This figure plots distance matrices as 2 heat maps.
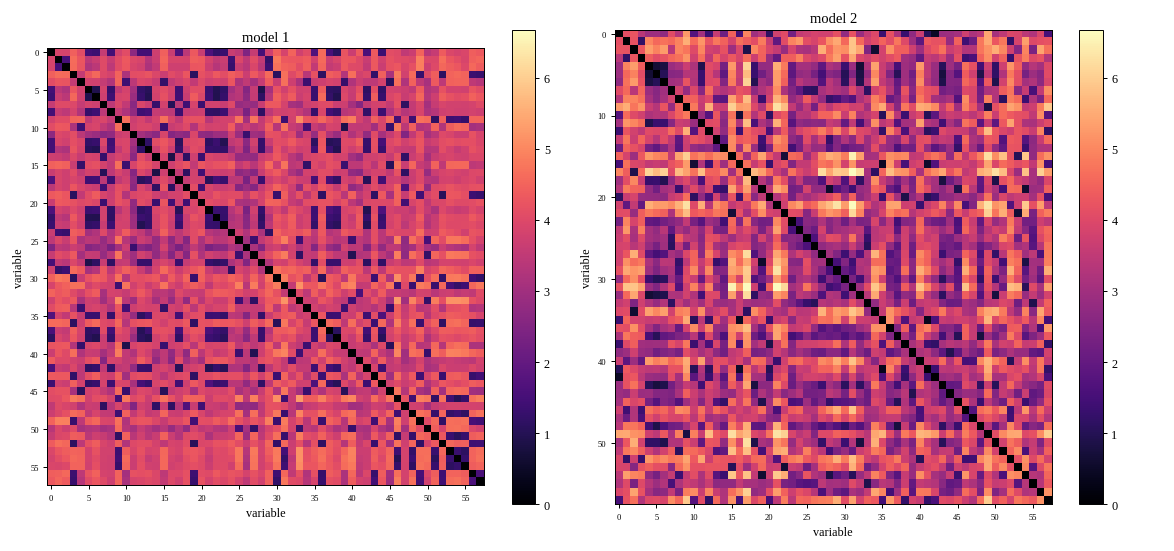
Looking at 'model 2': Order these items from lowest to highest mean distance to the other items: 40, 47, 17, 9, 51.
47, 51, 40, 9, 17
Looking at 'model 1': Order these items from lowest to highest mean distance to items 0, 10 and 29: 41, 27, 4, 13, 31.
13, 4, 27, 41, 31
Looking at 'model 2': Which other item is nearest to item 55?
33
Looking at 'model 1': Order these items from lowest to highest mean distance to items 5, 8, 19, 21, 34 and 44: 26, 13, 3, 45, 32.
13, 26, 45, 3, 32
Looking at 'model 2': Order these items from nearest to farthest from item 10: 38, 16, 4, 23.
16, 38, 23, 4
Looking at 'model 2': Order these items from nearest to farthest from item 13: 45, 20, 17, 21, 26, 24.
45, 24, 26, 20, 17, 21
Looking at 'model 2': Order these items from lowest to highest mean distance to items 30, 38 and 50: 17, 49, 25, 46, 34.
25, 46, 49, 34, 17
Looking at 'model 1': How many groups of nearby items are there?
9
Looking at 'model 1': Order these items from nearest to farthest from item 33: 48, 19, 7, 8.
7, 8, 19, 48
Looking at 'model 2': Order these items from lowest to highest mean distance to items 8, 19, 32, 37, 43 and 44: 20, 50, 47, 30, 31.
30, 50, 31, 20, 47
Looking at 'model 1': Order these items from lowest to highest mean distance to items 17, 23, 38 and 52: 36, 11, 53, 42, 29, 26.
42, 26, 11, 36, 29, 53
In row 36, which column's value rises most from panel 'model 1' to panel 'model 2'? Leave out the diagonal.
57
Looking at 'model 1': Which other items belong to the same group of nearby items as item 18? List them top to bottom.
7, 14, 16, 20, 47
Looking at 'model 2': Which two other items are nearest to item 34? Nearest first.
2, 17
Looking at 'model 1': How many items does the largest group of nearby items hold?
16
